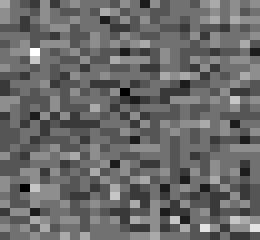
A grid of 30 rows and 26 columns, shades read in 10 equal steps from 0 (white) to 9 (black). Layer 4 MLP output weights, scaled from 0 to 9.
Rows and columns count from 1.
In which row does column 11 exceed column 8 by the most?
3
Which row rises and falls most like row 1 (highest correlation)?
29
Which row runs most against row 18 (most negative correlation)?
8
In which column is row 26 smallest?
14
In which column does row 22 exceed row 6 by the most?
25
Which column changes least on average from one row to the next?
2
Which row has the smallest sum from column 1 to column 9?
7
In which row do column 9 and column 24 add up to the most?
16
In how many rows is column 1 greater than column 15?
14
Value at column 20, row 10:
4
